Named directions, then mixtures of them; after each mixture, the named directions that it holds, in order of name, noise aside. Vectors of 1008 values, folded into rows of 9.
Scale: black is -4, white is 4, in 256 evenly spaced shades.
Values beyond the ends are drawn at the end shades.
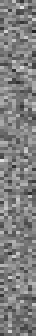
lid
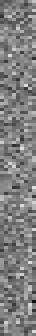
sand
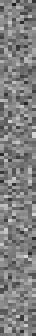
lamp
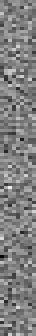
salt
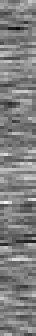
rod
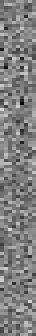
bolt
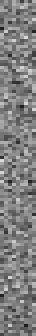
lamp, lid.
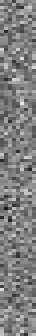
bolt, lamp, lid.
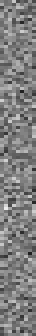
lamp, lid, salt.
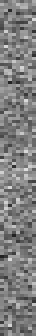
lid, rod, salt.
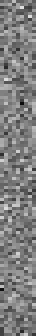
bolt, lamp, lid.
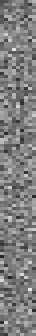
bolt, salt, sand.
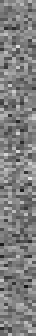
bolt, rod, salt.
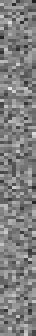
lamp, sand.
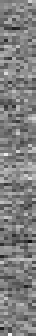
bolt, rod, salt.
